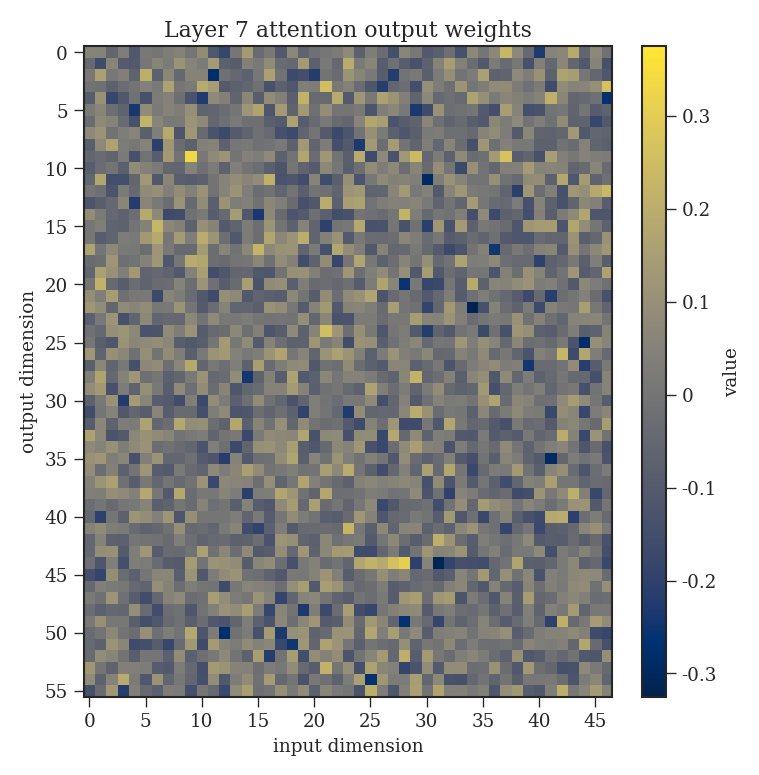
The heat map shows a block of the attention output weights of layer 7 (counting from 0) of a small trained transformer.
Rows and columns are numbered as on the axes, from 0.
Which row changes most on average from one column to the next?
9
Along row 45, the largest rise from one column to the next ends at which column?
2
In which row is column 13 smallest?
34
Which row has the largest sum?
26
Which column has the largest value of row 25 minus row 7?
12
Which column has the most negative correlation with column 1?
11
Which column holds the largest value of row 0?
37
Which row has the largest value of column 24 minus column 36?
17
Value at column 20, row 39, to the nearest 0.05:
0.15
